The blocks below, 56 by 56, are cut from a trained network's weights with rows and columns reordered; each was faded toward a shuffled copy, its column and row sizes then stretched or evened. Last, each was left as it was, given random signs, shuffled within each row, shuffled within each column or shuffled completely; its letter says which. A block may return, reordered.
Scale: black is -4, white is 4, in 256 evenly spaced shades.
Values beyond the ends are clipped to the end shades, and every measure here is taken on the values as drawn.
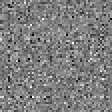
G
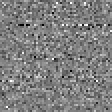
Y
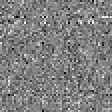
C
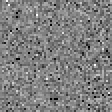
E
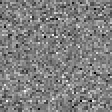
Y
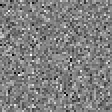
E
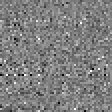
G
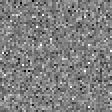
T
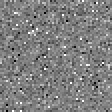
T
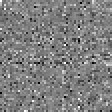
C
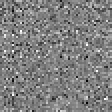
C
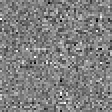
G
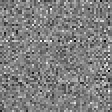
C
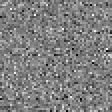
Y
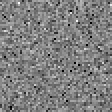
T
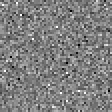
T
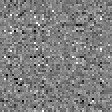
C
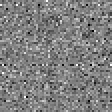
Y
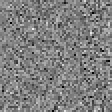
E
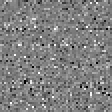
Y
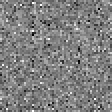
E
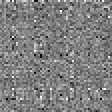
C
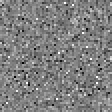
T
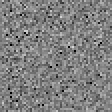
E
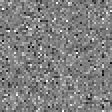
E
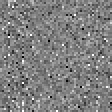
E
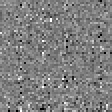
G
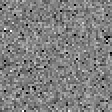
T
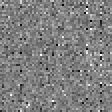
G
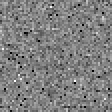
T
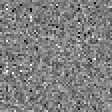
E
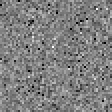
E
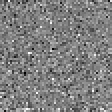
Y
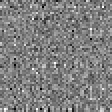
C
